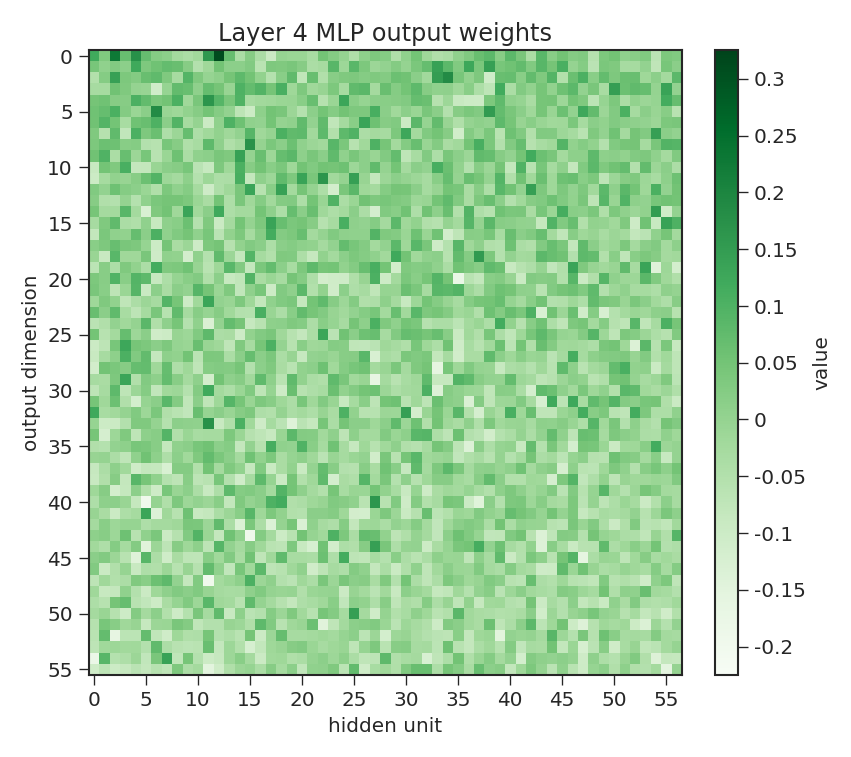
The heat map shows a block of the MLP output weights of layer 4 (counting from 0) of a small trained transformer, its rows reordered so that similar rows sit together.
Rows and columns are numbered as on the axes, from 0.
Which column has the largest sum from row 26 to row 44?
46
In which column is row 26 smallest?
52
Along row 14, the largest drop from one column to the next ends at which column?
55
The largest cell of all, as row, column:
0, 12
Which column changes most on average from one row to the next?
11
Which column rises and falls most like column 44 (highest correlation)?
29
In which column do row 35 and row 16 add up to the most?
17
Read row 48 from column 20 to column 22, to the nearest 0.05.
-0.05 0 0
